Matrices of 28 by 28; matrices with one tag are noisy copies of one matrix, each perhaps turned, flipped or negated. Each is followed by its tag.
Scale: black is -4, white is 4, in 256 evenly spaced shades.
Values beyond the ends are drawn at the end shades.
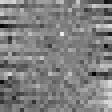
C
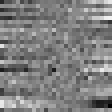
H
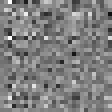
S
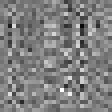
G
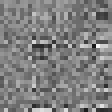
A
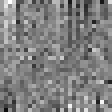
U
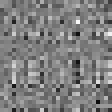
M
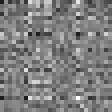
M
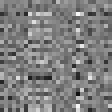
M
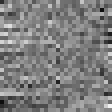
U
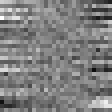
H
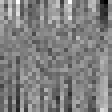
H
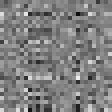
M
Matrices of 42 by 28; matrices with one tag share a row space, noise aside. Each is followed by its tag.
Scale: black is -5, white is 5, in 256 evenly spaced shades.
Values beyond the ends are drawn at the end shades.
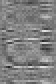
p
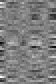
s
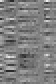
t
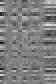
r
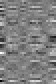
s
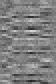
p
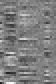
t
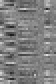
t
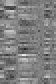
t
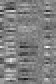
t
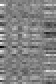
r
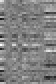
r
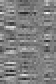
t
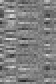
t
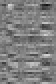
p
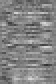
p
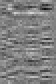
p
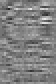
p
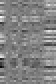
r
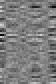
s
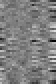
s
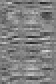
p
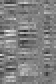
t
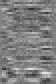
p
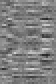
p
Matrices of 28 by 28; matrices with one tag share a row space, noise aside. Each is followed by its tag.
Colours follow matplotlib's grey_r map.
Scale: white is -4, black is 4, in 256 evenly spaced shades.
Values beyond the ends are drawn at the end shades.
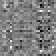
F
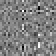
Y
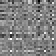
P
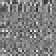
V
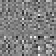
Y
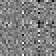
Y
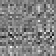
P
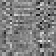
F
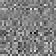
V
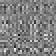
V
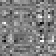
F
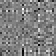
Y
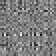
V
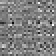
P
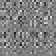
V
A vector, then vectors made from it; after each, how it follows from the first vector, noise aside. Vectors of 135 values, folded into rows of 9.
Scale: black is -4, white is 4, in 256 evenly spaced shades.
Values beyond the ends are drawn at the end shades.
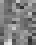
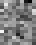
reversed, negated.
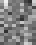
reversed, negated.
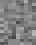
wrapped around, negated, shrunk.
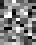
wrapped around, scaled up.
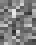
wrapped around, negated.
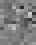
partly zeroed.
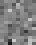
negated, partly zeroed.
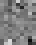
partly zeroed.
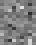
negated, partly zeroed.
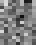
reversed, negated.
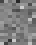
negated, partly zeroed.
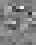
negated, partly zeroed.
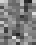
reversed, negated.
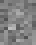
wrapped around, shrunk.
